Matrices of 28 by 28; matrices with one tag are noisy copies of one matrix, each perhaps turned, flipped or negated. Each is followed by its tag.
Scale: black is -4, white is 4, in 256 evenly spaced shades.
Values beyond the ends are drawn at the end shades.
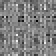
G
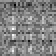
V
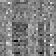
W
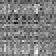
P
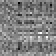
P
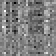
W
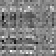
W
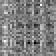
V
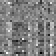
W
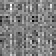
G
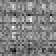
V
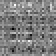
V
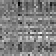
P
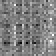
V
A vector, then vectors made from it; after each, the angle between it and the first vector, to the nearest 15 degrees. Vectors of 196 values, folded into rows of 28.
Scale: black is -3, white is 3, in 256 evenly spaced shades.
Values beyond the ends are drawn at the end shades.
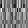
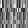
165 degrees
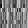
30 degrees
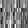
135 degrees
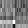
60 degrees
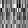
165 degrees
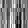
120 degrees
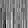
105 degrees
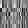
135 degrees
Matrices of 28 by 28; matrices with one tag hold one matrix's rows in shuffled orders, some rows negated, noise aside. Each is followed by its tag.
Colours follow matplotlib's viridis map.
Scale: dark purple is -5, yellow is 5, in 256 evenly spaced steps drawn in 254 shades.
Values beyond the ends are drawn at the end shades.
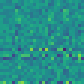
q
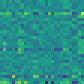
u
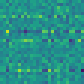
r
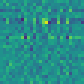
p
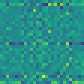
p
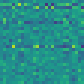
u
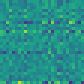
r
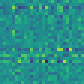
q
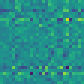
q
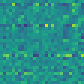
u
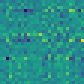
r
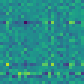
r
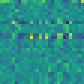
q
